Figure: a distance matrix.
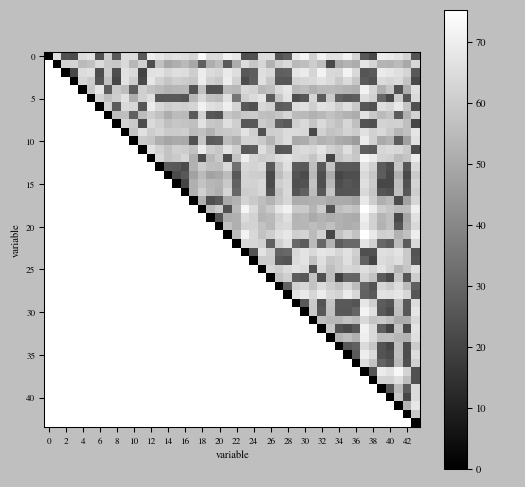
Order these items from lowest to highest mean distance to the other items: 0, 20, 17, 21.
17, 20, 0, 21
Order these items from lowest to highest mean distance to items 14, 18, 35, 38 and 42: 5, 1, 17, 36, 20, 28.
36, 5, 1, 17, 20, 28
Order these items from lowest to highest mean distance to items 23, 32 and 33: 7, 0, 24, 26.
26, 24, 0, 7
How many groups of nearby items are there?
5
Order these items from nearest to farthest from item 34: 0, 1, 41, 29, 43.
29, 1, 41, 43, 0
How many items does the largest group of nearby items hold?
16
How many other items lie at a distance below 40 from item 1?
4
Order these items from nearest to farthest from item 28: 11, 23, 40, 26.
11, 23, 26, 40
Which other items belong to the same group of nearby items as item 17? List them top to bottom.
4, 7, 10, 19, 20, 41
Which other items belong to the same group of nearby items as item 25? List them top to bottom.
9, 31
